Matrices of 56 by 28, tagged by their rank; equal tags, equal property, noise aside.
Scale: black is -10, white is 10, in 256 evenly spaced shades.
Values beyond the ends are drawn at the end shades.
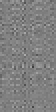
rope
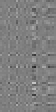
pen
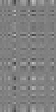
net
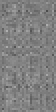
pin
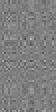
pin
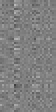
pin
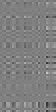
net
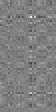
pen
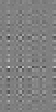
net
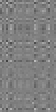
net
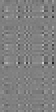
net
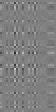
net
